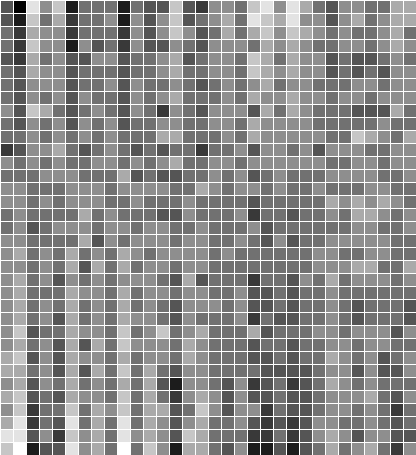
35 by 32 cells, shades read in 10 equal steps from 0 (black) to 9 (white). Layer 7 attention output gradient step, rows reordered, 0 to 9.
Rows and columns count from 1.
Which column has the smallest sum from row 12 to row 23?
20
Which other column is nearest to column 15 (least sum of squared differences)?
26
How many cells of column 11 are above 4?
15
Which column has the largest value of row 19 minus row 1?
2
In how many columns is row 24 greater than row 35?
12
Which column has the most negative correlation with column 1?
5
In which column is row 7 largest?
21
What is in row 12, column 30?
4
